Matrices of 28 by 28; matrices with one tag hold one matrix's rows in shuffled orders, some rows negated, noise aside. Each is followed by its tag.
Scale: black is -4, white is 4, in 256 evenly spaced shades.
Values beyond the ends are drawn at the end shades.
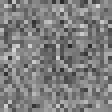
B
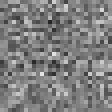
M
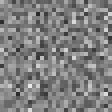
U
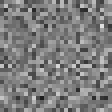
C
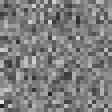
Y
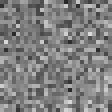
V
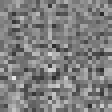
M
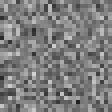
Y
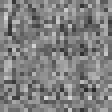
B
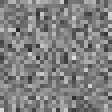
U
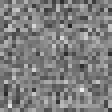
B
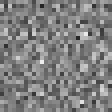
C
